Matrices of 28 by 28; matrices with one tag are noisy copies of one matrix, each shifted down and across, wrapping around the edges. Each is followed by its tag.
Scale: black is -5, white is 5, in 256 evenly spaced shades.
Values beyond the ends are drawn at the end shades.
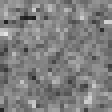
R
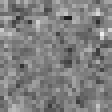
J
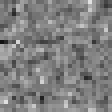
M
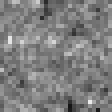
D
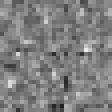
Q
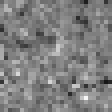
R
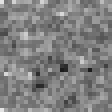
D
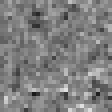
J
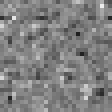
M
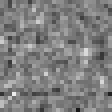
M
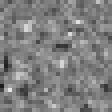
Q
